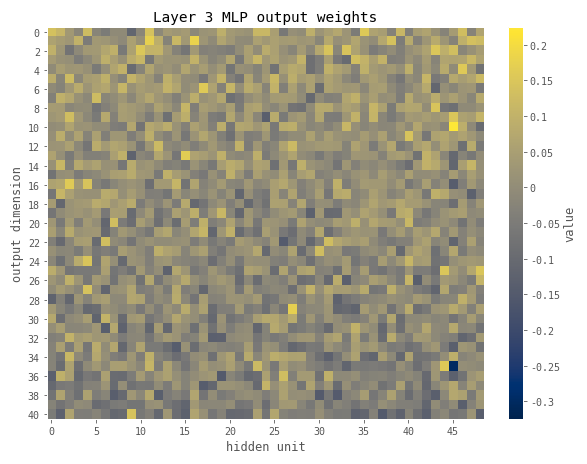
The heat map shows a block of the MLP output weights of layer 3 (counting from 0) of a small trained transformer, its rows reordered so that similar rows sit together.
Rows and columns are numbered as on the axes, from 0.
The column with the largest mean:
2
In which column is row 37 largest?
24
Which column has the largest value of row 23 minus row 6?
30
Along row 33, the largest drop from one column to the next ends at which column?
8
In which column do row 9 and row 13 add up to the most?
15
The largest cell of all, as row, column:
10, 45
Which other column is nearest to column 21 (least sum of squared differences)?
41
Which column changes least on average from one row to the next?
36
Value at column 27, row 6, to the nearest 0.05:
0.05
